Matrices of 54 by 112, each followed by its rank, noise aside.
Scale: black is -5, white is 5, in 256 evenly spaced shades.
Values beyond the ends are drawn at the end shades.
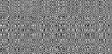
three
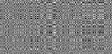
two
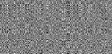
five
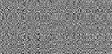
five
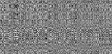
five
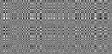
one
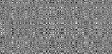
three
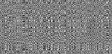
five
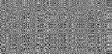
four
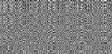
three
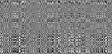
three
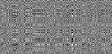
three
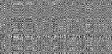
five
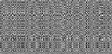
three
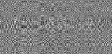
four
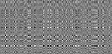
two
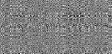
five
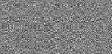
five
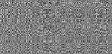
five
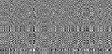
three
